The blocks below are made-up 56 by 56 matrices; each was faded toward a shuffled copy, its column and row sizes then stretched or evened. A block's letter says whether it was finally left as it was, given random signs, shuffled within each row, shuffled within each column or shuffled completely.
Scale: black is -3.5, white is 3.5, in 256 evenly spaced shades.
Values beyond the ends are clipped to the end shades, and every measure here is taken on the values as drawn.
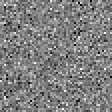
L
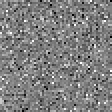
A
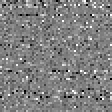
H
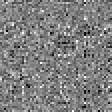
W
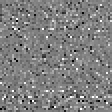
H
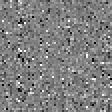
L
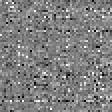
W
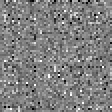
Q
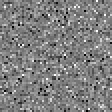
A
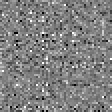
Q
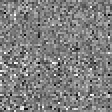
Q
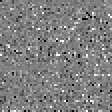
H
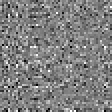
W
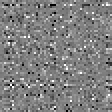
W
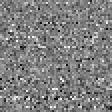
H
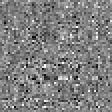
W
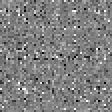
Q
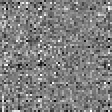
Q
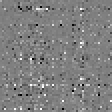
Q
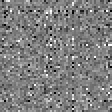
Q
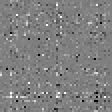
Q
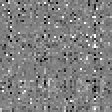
W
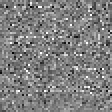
H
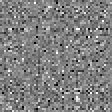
W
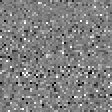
H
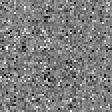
Q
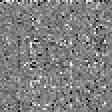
Q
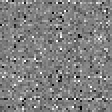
W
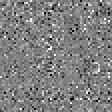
W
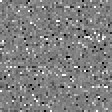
H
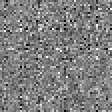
Q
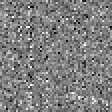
L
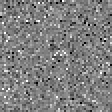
A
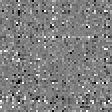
Q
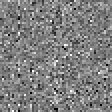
L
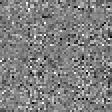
W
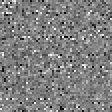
H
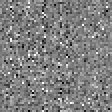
L
